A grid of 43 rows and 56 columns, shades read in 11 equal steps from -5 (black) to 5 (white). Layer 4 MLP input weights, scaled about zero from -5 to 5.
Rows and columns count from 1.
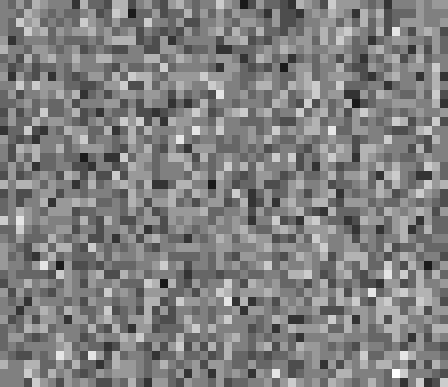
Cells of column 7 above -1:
28
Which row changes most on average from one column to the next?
34
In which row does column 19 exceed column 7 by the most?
9
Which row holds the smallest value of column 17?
2
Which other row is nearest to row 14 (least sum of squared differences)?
38
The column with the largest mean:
50
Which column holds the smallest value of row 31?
24
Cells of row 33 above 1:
10
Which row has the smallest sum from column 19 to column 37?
40
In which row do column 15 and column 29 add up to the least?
6
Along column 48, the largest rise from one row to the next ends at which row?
21
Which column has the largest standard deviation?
49
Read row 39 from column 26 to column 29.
-2 2 -1 2
